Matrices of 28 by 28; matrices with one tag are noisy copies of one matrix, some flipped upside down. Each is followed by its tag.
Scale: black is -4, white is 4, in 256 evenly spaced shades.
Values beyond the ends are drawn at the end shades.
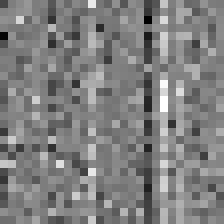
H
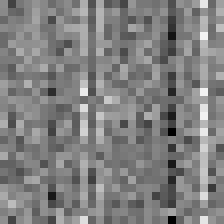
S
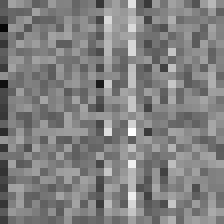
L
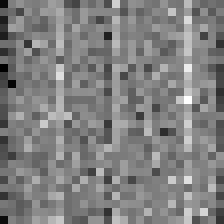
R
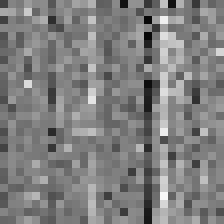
H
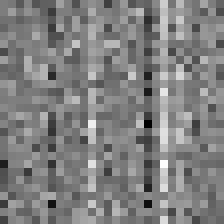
H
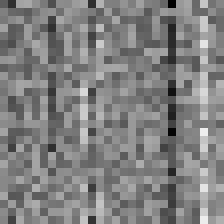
S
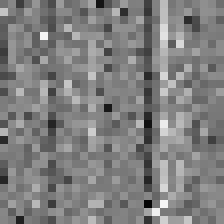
H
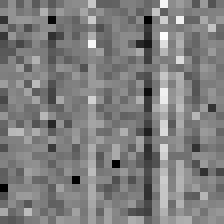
H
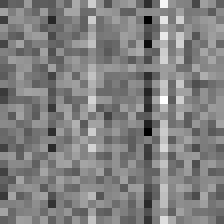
H
